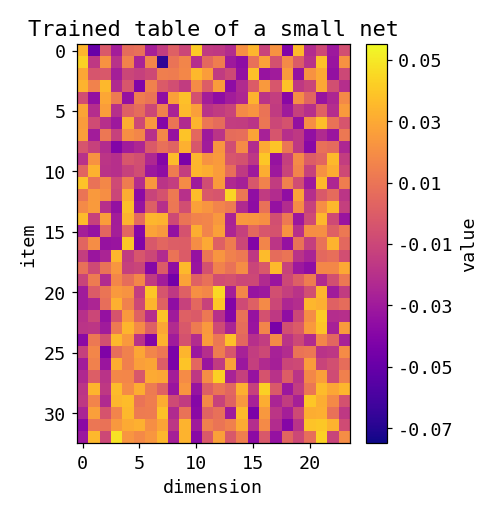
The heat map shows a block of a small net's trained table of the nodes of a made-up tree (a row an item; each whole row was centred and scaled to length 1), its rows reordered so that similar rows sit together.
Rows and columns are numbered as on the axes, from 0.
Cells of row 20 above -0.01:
14
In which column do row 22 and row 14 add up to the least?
13
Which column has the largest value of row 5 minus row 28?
10
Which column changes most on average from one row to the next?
7
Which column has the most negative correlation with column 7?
8
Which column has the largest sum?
21
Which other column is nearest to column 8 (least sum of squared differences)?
19
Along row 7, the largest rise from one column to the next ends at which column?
9
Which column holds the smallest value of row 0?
1
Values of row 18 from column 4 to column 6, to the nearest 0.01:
-0.01 -0.01 -0.04
